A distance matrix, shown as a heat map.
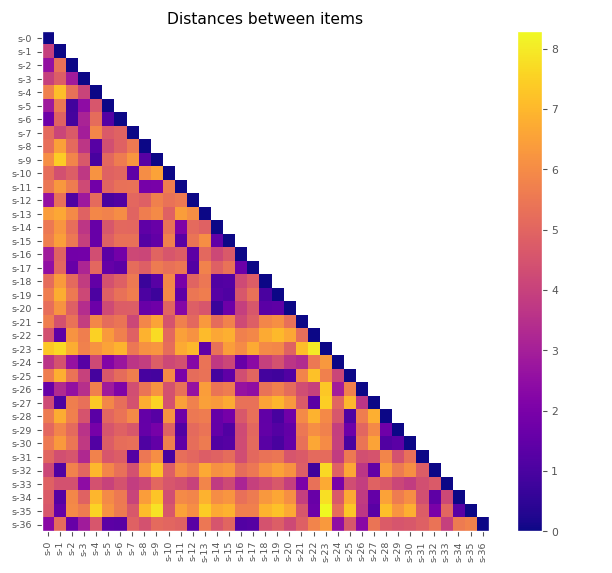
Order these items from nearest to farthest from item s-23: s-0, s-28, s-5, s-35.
s-28, s-5, s-0, s-35
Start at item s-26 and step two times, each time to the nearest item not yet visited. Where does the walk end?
s-6
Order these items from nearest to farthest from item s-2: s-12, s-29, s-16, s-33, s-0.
s-12, s-16, s-0, s-33, s-29
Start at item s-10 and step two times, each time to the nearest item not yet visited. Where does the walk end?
s-7
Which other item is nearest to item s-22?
s-32
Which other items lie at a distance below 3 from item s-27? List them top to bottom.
s-1, s-22, s-32, s-34, s-35
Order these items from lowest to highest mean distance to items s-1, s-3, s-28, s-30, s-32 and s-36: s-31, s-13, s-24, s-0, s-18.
s-24, s-18, s-0, s-31, s-13
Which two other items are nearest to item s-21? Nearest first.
s-33, s-24
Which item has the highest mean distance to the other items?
s-23
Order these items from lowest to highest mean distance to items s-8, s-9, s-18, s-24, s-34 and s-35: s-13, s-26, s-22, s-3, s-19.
s-19, s-3, s-26, s-22, s-13
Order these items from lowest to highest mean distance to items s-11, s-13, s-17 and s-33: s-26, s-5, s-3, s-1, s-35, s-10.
s-3, s-5, s-26, s-10, s-1, s-35
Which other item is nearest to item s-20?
s-14
